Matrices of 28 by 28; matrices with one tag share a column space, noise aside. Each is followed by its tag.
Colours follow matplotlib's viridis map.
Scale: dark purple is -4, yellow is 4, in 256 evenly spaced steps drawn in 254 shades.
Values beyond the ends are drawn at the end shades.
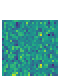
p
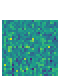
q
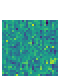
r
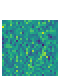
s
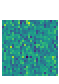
s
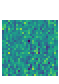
r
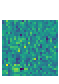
q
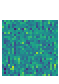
r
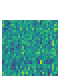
r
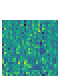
r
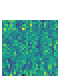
r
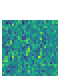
s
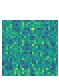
r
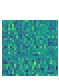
r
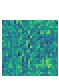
s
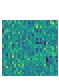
s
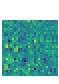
q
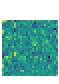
s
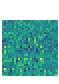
q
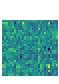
p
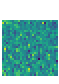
p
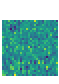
r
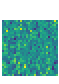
r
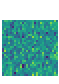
p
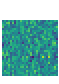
s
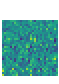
q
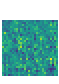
q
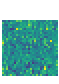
r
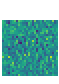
s
